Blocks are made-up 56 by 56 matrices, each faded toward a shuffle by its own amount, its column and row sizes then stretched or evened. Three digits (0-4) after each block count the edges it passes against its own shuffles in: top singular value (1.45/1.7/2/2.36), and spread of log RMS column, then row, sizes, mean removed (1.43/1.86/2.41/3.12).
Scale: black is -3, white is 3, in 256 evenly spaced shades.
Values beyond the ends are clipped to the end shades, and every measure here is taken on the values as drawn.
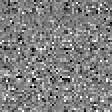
2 0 1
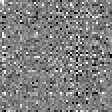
3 3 2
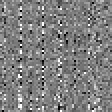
2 4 0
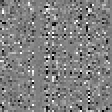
2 4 0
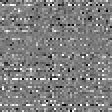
2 0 4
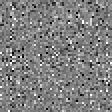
1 2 0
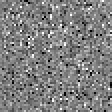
0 2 0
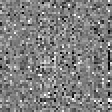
2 3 0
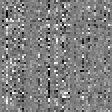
1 4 2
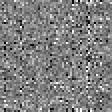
2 3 1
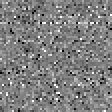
0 0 2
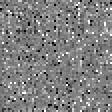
0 0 0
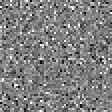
1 0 1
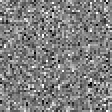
1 2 0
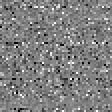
0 0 2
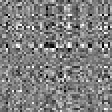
4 3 3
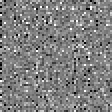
2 2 1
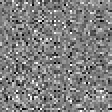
3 2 2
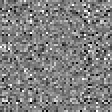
3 2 2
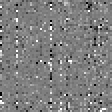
2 3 2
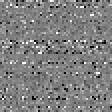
1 1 4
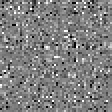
1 1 2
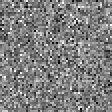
1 0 0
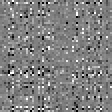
3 4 3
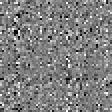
1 3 2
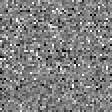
0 0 2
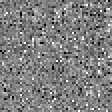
1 1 0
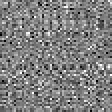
3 0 0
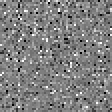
1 0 0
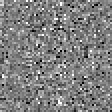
0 2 1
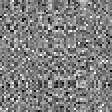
4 1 0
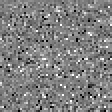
0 0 2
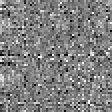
2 2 1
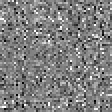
1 2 1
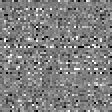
1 1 4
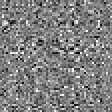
3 1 1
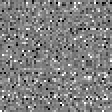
2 0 2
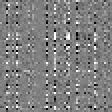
4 4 2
